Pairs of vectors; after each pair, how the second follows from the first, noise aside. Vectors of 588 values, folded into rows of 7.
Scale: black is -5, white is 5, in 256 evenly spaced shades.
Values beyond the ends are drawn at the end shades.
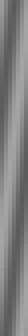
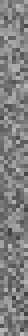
shuffled.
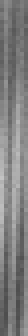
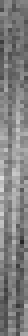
copied.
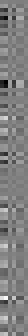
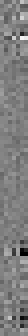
reversed, partly zeroed.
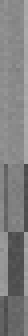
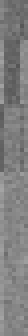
reversed, shrunk.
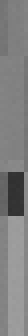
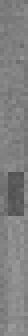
shrunk.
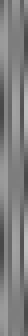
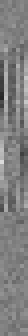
reversed, negated, partly zeroed.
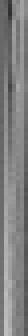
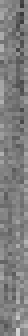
reversed, negated, partly zeroed.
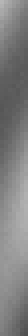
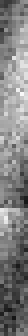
wrapped around, scaled up.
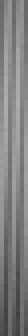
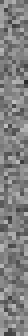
shuffled.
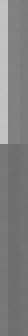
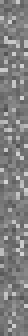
shuffled.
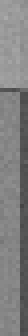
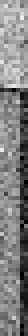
scaled up.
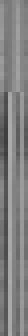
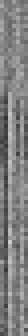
copied.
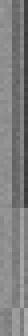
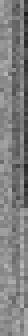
copied.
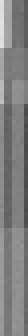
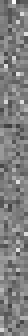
shuffled.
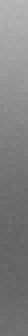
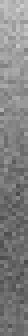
copied.
